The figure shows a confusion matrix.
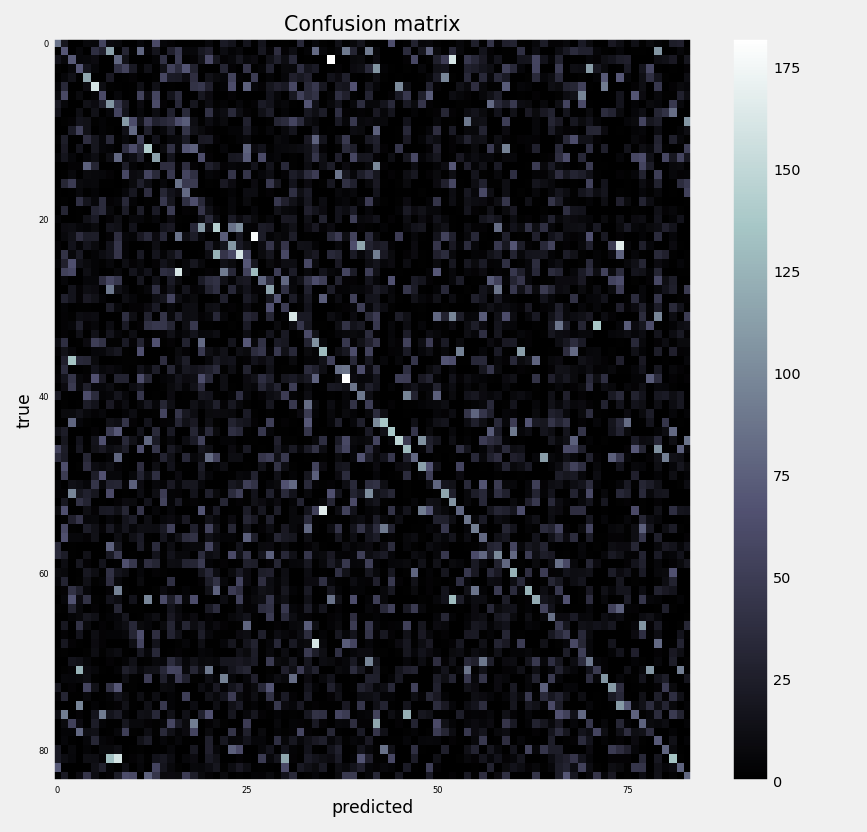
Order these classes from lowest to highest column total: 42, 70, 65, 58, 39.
65, 58, 70, 39, 42
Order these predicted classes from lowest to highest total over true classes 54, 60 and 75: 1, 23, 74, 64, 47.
1, 23, 64, 47, 74
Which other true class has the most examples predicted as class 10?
50
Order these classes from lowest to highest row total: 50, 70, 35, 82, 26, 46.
82, 70, 35, 50, 46, 26
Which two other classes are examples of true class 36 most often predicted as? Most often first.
2, 63
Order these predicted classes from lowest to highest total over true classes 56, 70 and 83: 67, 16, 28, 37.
37, 16, 28, 67
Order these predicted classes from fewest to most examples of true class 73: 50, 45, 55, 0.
45, 55, 0, 50
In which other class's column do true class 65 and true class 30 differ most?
40
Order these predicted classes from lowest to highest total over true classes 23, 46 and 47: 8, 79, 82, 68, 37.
37, 68, 82, 79, 8
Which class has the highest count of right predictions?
38
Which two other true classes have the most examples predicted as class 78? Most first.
71, 38
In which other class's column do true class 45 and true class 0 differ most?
48
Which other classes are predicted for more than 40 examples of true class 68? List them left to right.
11, 34, 38, 39, 61, 79
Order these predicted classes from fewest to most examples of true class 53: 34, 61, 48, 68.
68, 34, 61, 48
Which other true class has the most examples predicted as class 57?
7
